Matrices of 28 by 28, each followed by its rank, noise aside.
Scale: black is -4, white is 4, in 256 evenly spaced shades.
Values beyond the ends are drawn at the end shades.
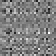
three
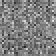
six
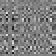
three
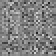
six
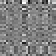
two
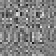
four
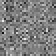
six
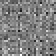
four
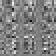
three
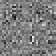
six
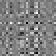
two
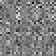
four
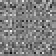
four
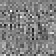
six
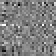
four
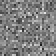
eight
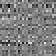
three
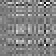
two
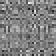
four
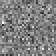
six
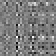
two
